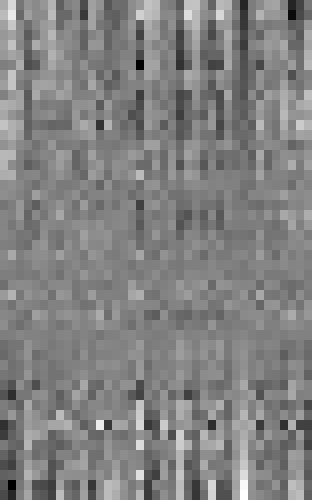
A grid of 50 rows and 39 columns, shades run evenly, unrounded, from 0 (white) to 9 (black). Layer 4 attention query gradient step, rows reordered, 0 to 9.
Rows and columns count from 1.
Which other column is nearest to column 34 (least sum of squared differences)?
35
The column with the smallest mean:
2
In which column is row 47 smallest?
31
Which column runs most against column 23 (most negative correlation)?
39
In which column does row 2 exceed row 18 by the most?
37
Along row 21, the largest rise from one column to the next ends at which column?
18
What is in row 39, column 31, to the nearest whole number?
3
